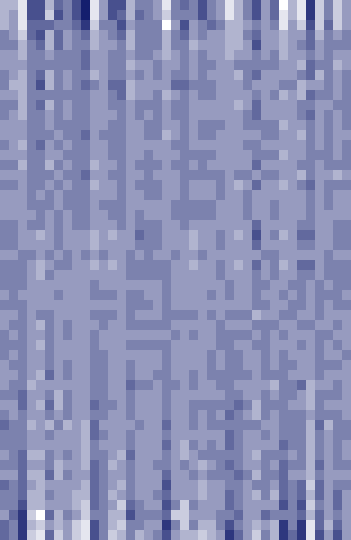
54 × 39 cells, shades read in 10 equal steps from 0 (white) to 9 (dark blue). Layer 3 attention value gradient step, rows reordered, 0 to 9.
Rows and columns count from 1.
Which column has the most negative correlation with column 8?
1
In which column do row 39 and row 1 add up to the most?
10
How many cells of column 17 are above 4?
25
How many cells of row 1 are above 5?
12
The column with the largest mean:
29
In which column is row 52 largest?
3
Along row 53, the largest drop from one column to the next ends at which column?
35
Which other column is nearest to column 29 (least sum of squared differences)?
7
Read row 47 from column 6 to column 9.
5 3 4 4
